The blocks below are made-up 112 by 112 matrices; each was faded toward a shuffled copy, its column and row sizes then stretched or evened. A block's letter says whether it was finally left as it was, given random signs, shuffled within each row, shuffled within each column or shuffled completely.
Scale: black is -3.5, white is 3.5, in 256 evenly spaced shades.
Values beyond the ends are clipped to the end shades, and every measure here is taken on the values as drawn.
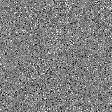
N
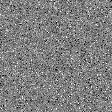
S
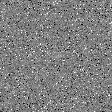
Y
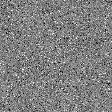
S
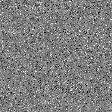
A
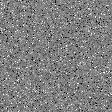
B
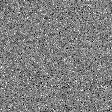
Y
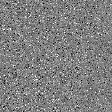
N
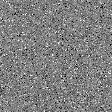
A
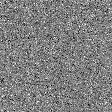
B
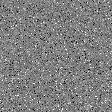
Y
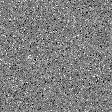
B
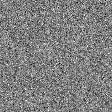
B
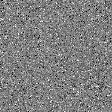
A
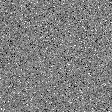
B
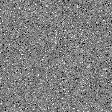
S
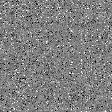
N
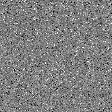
N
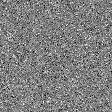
B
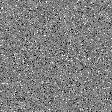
Y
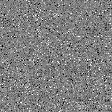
N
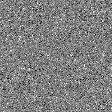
A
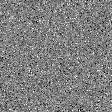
Y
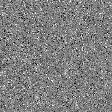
N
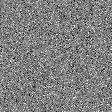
B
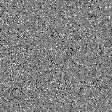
A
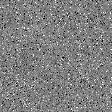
A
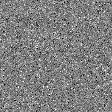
S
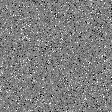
B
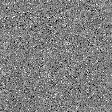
A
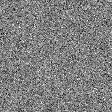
Y
